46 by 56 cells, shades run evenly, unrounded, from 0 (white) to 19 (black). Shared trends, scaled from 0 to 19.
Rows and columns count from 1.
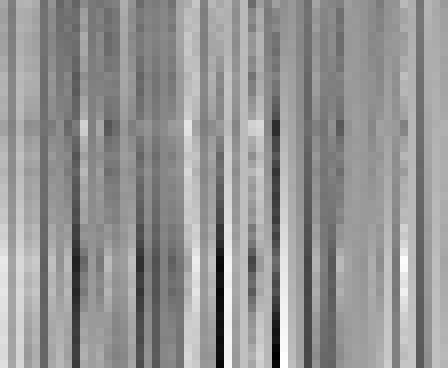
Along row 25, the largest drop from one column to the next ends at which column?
36
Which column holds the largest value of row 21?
35
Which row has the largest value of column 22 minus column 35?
1
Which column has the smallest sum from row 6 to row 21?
24
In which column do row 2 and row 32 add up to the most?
10
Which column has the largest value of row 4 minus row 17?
32
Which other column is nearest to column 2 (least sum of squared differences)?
38
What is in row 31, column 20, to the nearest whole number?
12
